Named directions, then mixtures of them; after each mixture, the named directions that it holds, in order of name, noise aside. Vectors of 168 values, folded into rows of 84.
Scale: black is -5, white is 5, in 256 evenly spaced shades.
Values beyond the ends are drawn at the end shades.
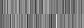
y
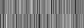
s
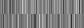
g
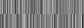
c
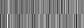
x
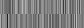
g, x.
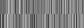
c, s, x.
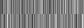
c, x.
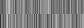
s, x, y.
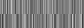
c.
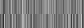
c, g, s.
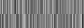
c.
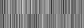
g, s, y.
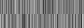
c.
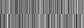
x.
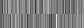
y.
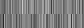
c, g, s.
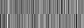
x.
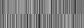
s, x, y.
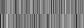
s, x.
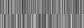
c, g.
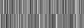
g, s, y.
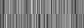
s.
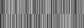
s, y.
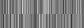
c, g, y.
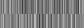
g.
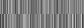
c, x.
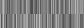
s.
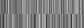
c, g, x.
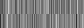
s, x, y.
